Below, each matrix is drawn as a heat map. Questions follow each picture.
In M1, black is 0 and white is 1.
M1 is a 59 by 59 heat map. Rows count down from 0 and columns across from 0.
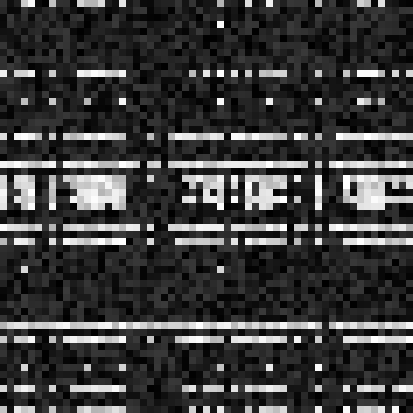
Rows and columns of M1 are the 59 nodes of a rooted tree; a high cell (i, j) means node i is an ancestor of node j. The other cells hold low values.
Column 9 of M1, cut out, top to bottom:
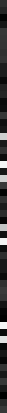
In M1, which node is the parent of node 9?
25
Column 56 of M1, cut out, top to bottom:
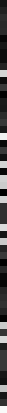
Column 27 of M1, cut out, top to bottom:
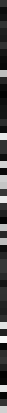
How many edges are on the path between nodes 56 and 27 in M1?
2
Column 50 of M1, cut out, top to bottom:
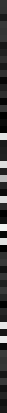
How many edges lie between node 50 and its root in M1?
8
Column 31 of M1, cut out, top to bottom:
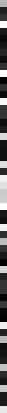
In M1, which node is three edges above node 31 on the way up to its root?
52
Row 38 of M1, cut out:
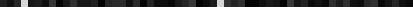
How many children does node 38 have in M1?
1
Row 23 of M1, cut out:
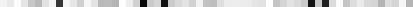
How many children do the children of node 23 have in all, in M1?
4
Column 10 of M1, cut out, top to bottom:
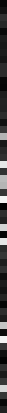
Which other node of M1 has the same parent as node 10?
30
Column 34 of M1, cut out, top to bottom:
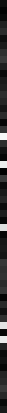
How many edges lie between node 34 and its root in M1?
5
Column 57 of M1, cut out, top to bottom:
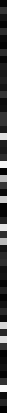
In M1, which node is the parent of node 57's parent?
28
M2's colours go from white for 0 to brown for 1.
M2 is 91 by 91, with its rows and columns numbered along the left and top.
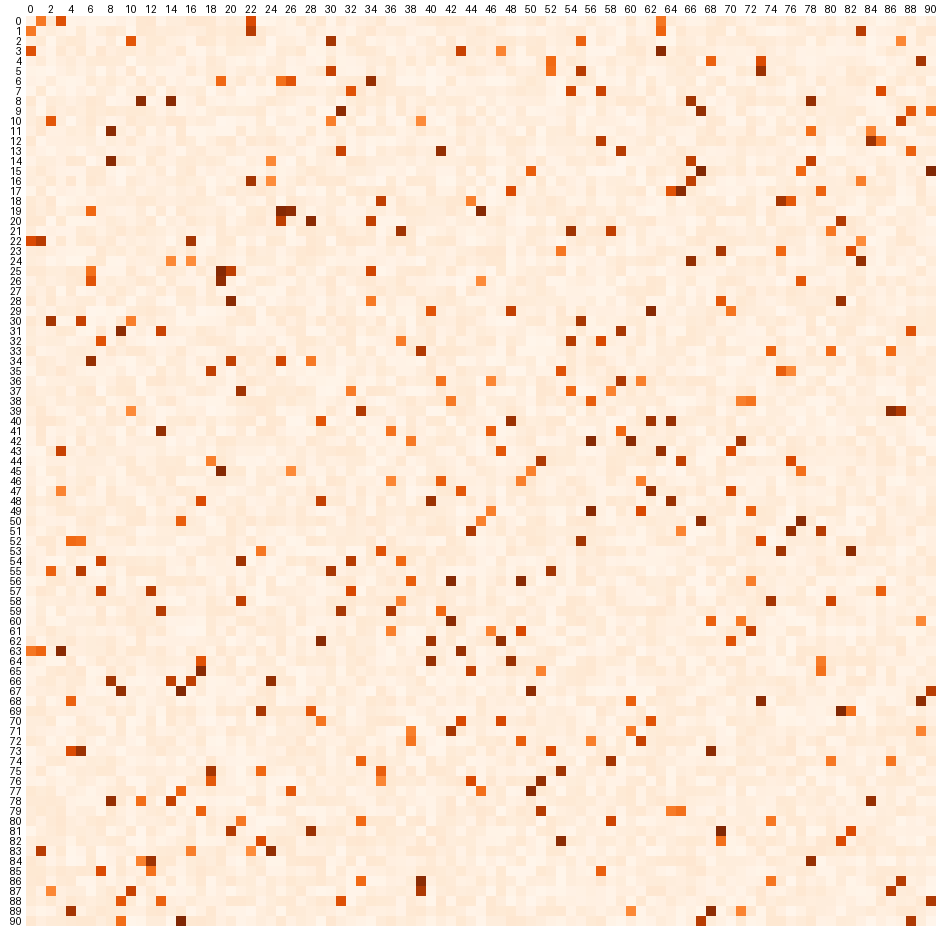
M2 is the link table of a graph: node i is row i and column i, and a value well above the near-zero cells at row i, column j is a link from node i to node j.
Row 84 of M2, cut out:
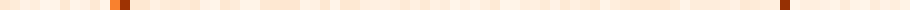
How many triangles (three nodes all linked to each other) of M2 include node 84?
1
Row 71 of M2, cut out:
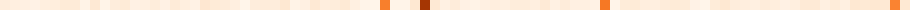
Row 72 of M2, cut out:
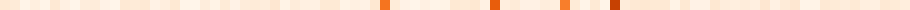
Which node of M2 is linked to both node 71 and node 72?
node 38
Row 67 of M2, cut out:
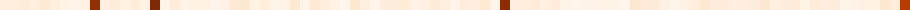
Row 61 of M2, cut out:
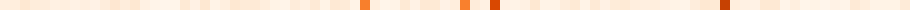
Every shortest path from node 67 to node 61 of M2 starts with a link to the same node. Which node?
node 9
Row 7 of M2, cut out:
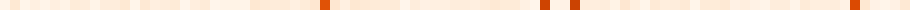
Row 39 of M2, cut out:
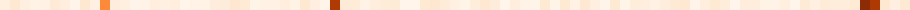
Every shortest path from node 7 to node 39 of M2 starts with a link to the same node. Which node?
node 54
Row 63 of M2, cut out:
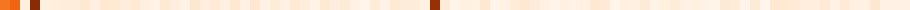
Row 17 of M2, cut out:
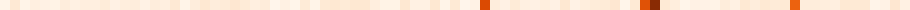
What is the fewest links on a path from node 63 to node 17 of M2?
5
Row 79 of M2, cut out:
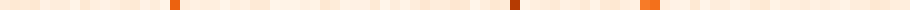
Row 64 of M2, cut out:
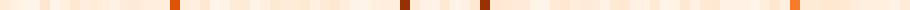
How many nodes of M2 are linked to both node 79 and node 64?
1
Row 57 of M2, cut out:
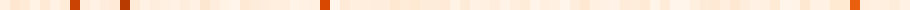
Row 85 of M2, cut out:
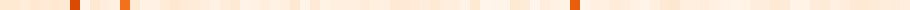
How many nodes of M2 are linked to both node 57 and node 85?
2
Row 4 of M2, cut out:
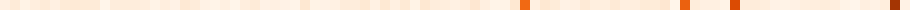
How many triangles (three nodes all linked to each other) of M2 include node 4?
3
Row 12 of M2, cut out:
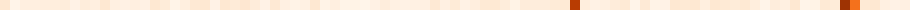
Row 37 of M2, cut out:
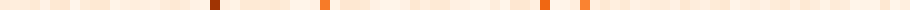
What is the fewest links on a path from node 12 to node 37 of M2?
3
